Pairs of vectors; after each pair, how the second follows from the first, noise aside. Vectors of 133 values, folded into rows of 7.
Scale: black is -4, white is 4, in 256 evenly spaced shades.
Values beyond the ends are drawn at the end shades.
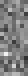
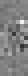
reversed, partly zeroed.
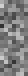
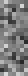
wrapped around, negated.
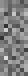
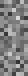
wrapped around.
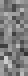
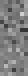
reversed, partly zeroed.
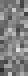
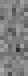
negated, shrunk.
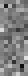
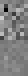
reversed, partly zeroed.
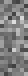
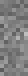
wrapped around, shrunk.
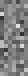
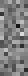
negated.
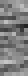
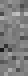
reversed, partly zeroed.
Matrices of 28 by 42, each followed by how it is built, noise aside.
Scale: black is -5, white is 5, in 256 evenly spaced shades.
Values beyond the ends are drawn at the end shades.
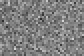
noise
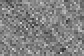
Toeplitz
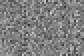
repeating rows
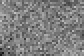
smooth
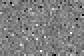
sparse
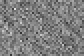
Toeplitz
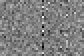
uneven columns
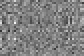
low rank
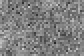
smooth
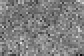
smooth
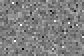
sparse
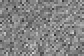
Hankel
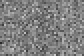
repeating rows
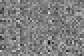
low rank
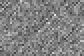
Hankel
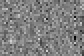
uneven columns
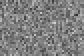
noise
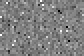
sparse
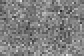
smooth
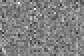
uneven columns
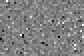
sparse
